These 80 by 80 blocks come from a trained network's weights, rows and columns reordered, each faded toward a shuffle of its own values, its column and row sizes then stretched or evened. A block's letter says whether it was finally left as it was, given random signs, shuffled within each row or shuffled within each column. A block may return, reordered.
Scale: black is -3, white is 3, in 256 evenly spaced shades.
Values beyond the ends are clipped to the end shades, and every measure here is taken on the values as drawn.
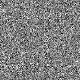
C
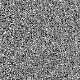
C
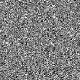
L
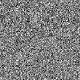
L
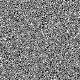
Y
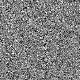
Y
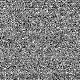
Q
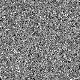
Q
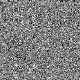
L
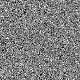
Y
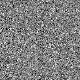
C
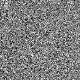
C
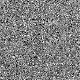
C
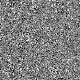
C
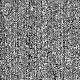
L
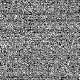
L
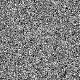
Y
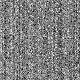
L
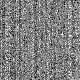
Y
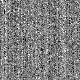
Y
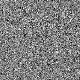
C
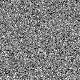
Q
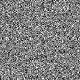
L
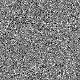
Q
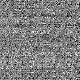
L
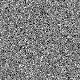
Y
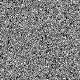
Y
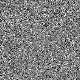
C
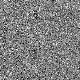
Y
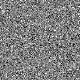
C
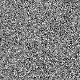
C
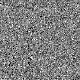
C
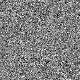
C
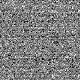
L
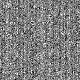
L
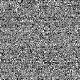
L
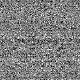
L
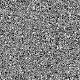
C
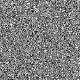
C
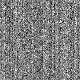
L
